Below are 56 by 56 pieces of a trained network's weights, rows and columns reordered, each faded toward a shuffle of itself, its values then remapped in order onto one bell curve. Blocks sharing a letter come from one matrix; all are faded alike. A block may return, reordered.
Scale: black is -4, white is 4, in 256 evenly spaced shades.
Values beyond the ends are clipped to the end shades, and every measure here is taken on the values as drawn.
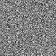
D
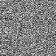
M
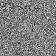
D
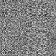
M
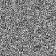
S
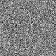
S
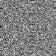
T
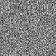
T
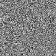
D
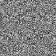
D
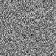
S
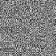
T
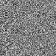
D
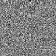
D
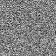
S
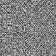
M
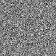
D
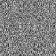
T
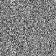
D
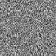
M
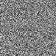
D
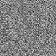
M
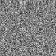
M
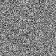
D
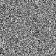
D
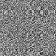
T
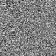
S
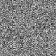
M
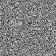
D
